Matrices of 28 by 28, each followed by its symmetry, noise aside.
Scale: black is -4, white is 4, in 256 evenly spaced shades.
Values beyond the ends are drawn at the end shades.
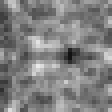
mirrored top to bottom.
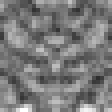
mirrored left to right.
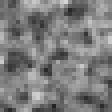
no symmetry.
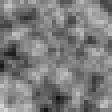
symmetric across the other diagonal.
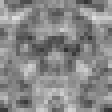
mirrored left to right.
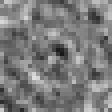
symmetric across the other diagonal.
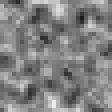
same after a half turn.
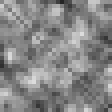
symmetric.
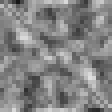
same after a half turn.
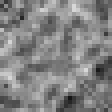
symmetric.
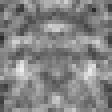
mirrored left to right.
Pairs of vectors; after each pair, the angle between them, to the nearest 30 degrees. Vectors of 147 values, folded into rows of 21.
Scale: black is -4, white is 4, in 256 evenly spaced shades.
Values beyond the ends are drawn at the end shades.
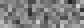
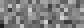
120 degrees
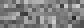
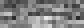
120 degrees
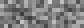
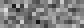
60 degrees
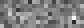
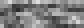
60 degrees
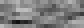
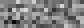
60 degrees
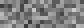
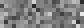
60 degrees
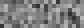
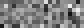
30 degrees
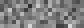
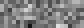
150 degrees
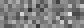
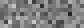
120 degrees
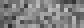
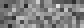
30 degrees
